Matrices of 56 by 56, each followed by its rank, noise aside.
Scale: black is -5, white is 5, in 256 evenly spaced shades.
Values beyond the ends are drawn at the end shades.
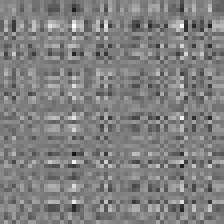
two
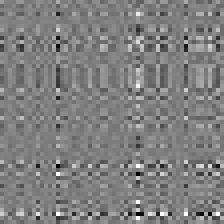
two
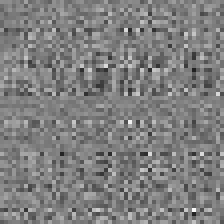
four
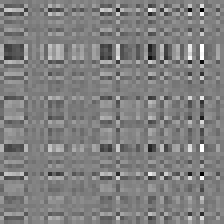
one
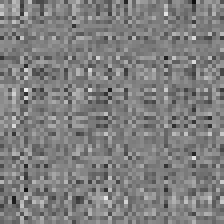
four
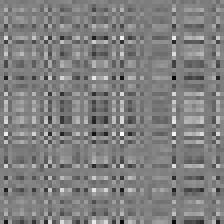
one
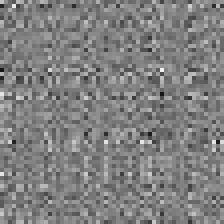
four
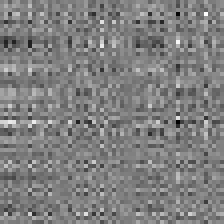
three
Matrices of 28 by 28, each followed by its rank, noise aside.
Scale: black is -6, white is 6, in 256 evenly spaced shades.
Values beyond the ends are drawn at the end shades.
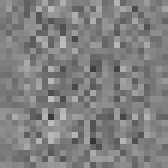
four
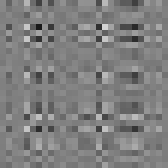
one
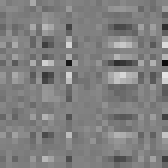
one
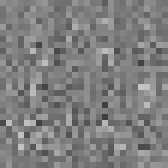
six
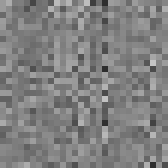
three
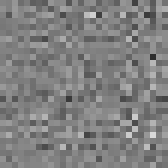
four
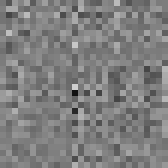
four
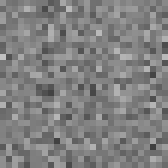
six
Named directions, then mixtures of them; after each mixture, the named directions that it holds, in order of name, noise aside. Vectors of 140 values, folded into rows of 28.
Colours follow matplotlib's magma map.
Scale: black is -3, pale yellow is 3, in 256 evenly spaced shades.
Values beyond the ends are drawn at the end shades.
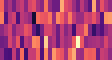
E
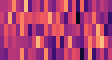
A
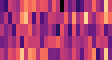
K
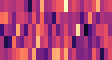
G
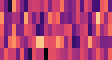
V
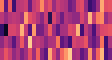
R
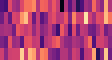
K.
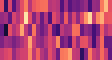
K, R.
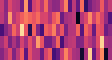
A, R.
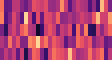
E, R, V.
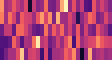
A, E, G.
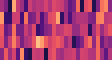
V.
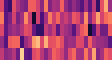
E, K, V.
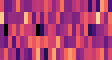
E, R, V.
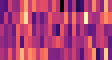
K.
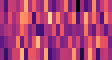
A, E, K.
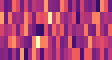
A, E, V.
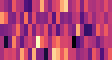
G, V.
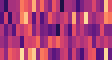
K.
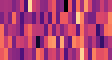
A, G.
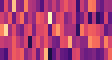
A, R.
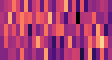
A.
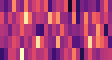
A, K, V.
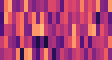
E, V.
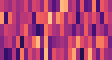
A, E.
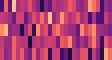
R.
